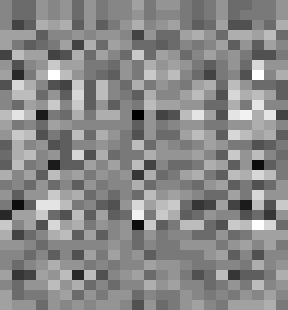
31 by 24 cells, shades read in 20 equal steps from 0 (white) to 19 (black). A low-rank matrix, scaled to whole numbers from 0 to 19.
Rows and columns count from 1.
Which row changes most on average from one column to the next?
12
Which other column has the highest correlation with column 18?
2
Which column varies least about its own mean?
11
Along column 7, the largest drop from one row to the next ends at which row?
29
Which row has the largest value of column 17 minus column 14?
21
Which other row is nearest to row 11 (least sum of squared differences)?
20
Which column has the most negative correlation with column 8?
7
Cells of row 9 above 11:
5
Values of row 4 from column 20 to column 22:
6 6 7
